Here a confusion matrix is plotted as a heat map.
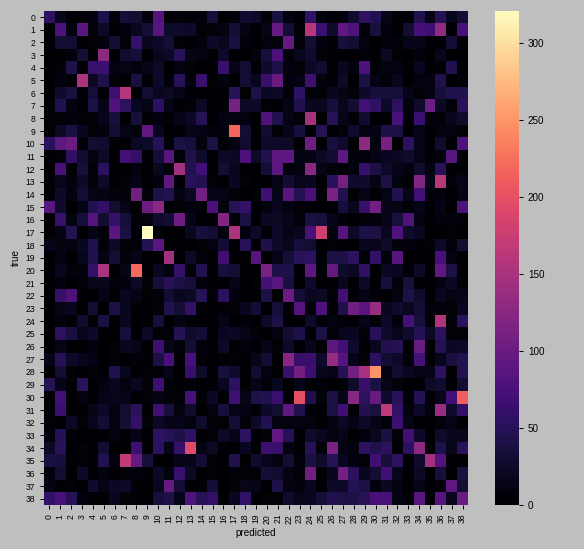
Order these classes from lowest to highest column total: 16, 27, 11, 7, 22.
16, 7, 11, 22, 27
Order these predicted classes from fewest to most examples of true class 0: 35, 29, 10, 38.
35, 38, 29, 10
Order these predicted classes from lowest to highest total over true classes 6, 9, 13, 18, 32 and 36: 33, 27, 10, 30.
33, 30, 10, 27
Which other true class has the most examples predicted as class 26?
27
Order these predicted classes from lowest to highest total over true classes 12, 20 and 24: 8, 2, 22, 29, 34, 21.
2, 22, 34, 29, 21, 8
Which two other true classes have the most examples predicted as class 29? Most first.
28, 10
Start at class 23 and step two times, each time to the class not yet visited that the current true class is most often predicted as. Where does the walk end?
38
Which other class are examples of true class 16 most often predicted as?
12
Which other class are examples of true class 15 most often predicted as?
10
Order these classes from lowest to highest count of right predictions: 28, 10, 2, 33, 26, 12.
2, 10, 33, 26, 28, 12
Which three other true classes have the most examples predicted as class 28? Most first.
30, 23, 1
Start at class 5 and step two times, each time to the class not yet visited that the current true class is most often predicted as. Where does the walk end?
21
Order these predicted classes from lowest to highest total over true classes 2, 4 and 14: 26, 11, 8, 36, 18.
36, 18, 11, 26, 8
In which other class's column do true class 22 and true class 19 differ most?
11
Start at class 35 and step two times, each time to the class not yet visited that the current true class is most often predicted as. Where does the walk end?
17
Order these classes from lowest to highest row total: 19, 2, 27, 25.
2, 25, 19, 27
